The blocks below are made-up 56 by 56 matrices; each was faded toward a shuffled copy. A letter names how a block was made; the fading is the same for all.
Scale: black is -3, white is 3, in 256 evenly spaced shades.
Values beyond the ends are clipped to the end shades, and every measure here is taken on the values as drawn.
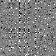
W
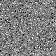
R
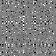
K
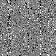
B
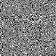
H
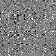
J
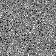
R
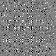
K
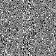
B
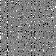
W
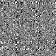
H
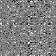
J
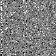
B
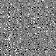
H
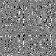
W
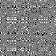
K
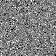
R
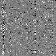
J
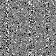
B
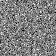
R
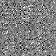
H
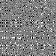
K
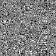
H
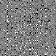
W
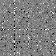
J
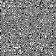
H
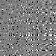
K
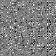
W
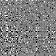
J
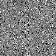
B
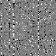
W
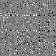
J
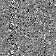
B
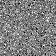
R
